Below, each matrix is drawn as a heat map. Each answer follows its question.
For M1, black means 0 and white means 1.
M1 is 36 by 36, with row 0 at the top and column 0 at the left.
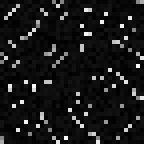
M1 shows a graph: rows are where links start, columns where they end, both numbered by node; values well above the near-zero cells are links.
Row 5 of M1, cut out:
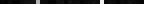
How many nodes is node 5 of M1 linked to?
2
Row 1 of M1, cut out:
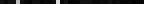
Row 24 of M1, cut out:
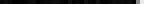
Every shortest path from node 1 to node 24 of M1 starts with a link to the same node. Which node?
node 14
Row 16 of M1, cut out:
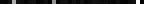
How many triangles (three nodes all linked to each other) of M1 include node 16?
1
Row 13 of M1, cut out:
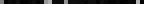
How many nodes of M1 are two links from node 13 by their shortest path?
8
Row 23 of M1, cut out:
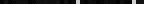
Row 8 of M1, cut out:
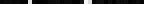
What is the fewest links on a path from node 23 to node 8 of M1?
3
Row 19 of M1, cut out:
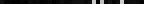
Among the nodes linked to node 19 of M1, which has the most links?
node 30
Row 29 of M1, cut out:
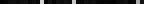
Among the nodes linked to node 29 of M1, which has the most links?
node 34
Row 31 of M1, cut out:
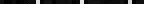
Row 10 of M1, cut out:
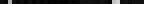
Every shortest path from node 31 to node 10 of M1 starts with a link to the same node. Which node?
node 20
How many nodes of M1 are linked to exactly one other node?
3
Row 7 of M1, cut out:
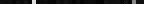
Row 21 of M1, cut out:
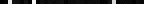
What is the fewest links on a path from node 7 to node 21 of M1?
2
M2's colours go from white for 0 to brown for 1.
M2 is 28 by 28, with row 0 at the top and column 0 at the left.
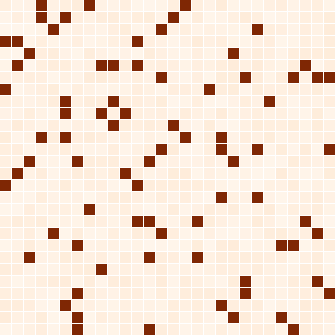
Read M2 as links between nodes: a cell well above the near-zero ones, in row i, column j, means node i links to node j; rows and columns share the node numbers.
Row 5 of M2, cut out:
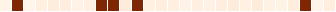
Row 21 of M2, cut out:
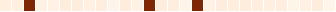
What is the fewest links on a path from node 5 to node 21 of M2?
4
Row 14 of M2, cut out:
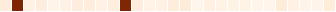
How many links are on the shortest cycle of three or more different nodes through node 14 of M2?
5
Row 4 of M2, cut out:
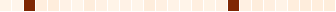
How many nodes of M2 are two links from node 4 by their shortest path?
3
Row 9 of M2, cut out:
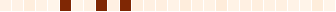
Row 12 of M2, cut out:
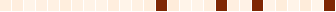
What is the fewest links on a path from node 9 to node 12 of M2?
4
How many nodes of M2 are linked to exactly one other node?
2
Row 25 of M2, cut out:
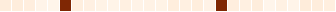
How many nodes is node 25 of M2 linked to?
2
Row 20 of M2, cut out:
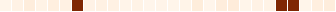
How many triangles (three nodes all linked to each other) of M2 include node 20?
1
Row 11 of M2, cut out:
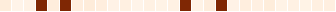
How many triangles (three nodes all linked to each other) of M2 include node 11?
0
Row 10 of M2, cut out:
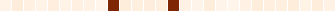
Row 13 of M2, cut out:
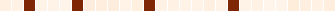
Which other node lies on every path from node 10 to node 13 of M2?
node 18
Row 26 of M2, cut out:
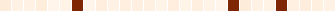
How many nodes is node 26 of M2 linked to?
3
